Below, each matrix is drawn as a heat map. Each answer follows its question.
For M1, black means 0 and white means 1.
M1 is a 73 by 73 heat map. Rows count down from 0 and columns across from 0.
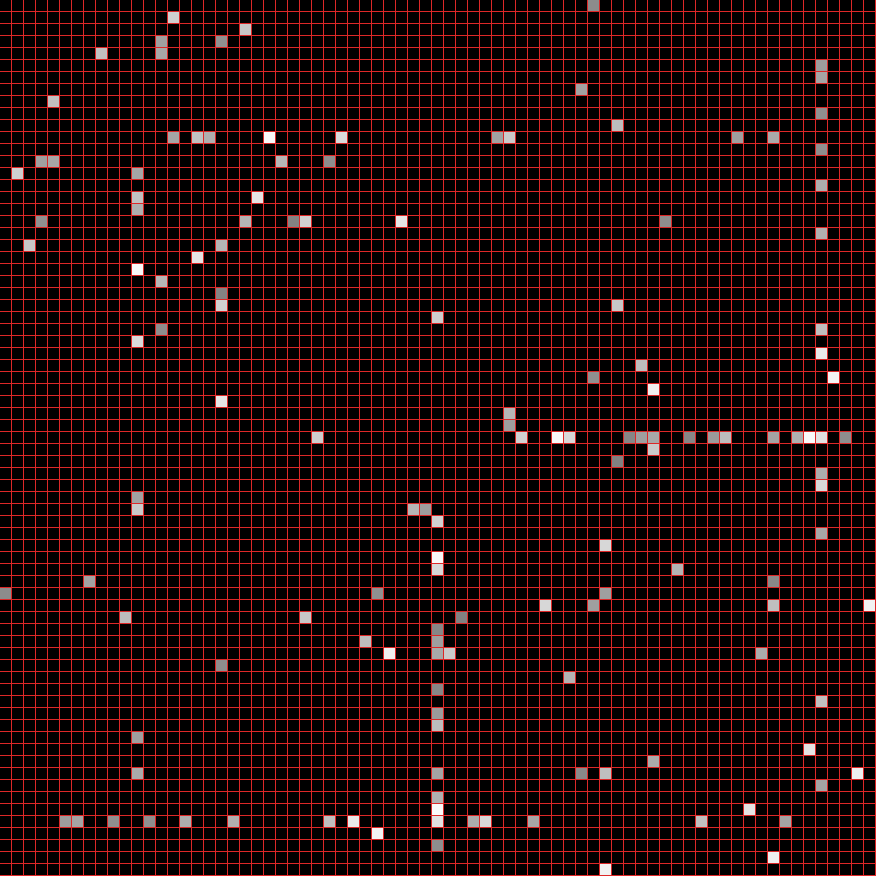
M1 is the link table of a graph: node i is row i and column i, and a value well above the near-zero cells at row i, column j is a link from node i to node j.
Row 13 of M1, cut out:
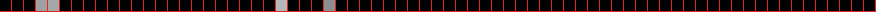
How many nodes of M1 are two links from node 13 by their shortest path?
3
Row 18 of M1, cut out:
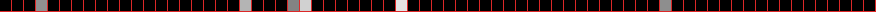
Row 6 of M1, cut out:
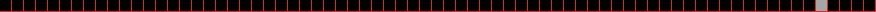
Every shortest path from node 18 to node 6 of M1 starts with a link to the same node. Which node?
node 3
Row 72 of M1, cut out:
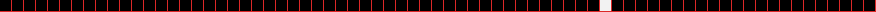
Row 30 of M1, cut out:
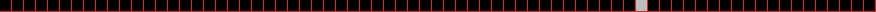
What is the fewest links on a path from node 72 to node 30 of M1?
5
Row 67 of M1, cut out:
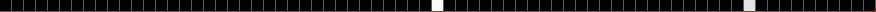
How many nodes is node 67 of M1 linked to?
2
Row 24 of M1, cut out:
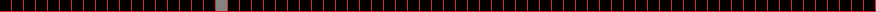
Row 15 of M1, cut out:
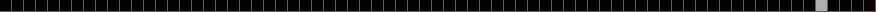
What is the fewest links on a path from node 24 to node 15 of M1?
6
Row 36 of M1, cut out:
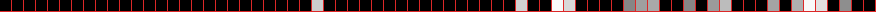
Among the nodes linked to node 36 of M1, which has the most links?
node 68
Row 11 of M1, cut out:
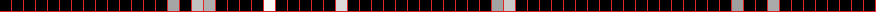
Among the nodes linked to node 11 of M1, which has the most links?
node 64
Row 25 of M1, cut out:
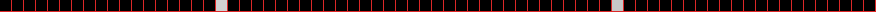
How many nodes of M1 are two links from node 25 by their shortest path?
7
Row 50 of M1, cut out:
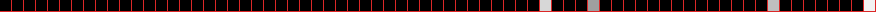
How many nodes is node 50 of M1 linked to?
4
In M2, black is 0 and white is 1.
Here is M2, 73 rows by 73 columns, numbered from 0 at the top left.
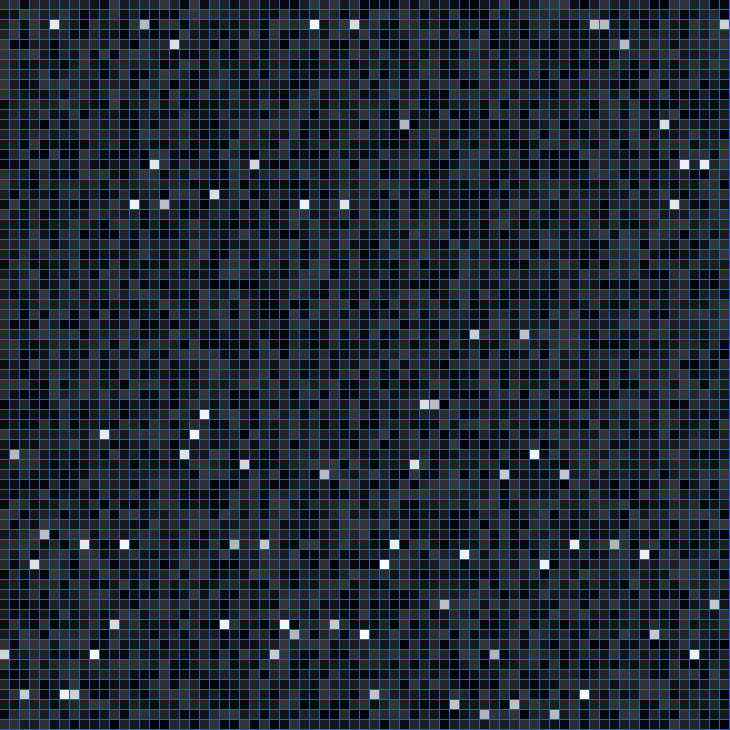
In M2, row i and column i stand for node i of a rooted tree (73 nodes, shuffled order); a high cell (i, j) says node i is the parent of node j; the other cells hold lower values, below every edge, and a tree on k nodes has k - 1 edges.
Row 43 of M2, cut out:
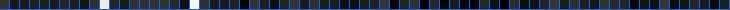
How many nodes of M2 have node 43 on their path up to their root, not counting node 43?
3
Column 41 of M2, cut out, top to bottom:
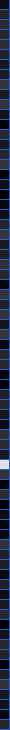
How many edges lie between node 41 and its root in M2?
8
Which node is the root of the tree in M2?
63
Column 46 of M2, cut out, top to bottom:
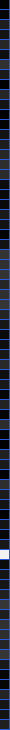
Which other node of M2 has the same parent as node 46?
64
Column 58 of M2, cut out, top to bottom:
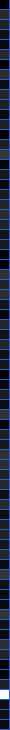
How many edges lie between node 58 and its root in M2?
3
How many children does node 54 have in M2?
7
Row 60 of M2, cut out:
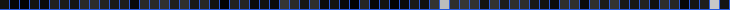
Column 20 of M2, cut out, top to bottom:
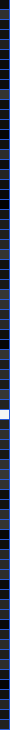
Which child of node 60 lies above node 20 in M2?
71
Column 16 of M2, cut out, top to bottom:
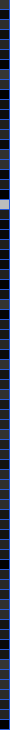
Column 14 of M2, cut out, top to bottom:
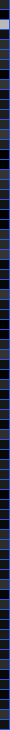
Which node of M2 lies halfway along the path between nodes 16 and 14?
55
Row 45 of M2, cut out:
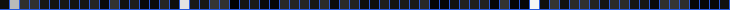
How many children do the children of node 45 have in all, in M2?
1
